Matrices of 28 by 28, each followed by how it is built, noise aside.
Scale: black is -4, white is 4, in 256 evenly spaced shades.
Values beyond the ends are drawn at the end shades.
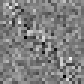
banded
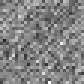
Hankel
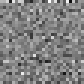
uneven rows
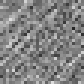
Hankel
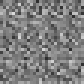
repeating columns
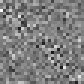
banded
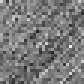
Hankel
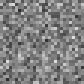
repeating columns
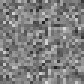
repeating rows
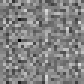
repeating rows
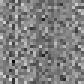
repeating rows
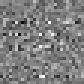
uneven rows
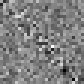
banded
